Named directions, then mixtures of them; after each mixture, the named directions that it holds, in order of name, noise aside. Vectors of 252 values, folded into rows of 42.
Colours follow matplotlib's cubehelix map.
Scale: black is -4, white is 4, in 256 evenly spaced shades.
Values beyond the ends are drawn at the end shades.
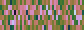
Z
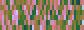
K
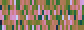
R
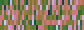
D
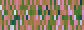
R, Z.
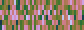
R.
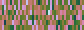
D, K, Z.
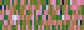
D, R, Z.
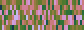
K, R, Z.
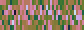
Z.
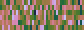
D, K, Z.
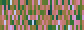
D, Z.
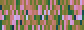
R, Z.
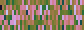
D, R, Z.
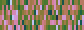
D, K.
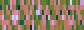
D, K, R.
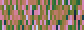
D, K, R.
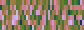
K, R, Z.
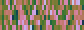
K.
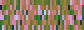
R, Z.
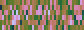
K, R, Z.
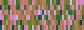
R.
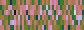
Z.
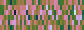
Z.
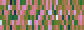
D, R, Z.
